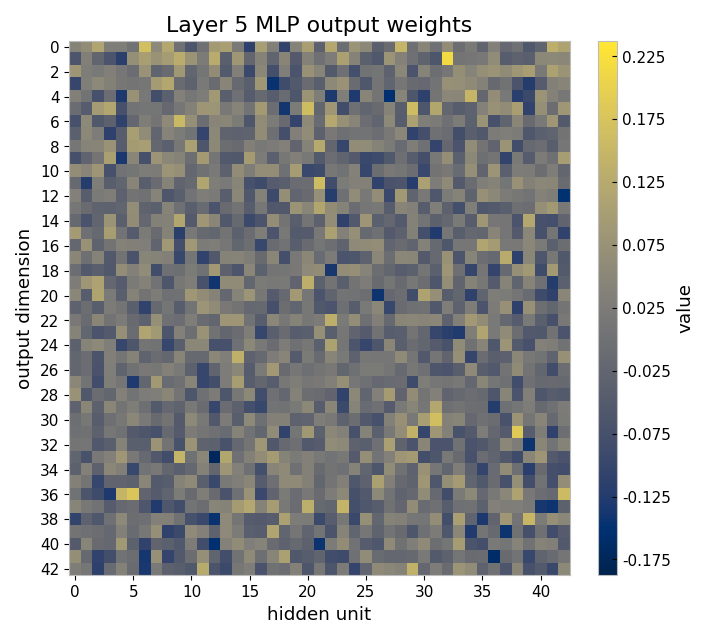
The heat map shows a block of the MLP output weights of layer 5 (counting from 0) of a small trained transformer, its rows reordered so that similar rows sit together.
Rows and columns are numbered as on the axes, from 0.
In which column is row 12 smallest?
42
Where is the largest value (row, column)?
1, 32
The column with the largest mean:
20
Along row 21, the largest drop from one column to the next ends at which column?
38
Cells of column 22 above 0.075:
6
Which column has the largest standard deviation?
12
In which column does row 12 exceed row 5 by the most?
18
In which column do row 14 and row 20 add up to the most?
11
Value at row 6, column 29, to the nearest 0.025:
0.1
